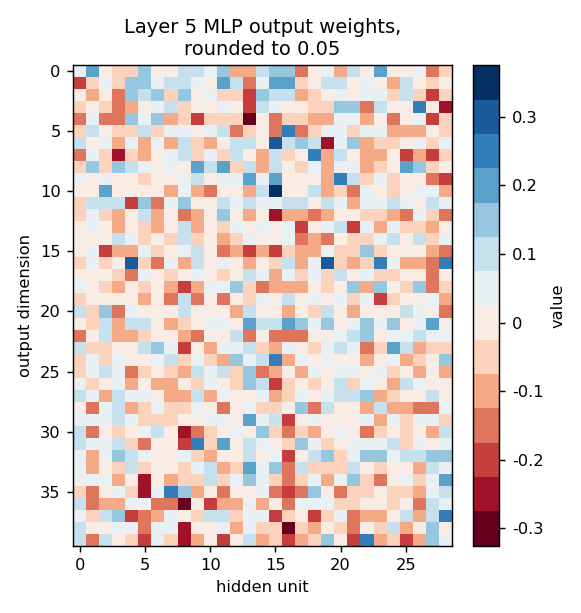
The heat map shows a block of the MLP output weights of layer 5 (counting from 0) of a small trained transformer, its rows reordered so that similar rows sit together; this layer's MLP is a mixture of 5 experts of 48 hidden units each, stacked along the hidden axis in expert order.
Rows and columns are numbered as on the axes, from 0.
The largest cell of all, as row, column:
10, 15
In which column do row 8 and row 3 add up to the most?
26
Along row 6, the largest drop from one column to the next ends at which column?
19
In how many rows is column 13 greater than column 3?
17
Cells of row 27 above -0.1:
23
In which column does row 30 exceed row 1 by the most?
0
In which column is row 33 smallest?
16
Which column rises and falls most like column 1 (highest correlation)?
11
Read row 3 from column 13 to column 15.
-0.2 0.1 0.05
